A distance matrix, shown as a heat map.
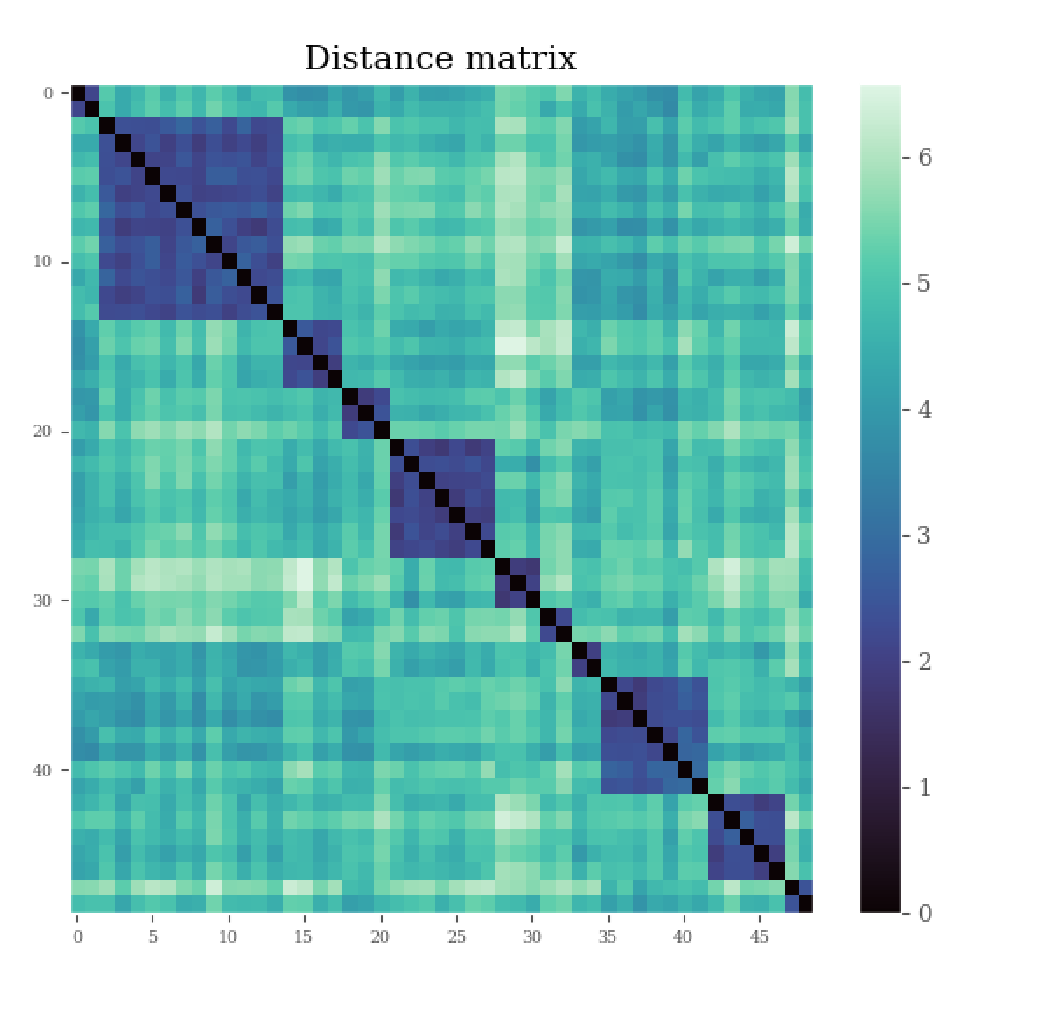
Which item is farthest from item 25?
47
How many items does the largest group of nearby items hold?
12
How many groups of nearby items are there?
11
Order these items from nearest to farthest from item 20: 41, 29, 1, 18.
18, 1, 41, 29
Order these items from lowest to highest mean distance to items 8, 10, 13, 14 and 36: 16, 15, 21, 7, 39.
7, 39, 16, 15, 21
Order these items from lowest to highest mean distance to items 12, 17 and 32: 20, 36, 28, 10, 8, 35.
8, 10, 36, 35, 20, 28
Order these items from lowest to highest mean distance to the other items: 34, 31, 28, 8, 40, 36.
8, 36, 34, 40, 31, 28
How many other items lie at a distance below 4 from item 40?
6
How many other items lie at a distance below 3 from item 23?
6
